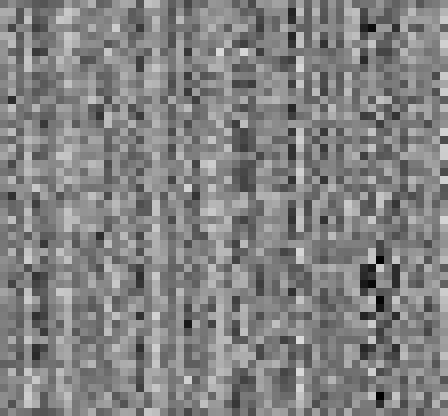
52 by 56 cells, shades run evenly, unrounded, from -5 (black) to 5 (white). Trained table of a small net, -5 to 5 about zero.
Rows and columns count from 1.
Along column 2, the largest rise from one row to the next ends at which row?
14
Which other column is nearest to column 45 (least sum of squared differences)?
1
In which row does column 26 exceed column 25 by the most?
21
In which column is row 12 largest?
56
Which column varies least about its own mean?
7
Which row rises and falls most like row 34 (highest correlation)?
15
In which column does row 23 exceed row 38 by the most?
48
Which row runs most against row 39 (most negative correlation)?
34
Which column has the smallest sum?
37
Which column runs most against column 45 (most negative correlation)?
33
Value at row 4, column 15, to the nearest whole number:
3
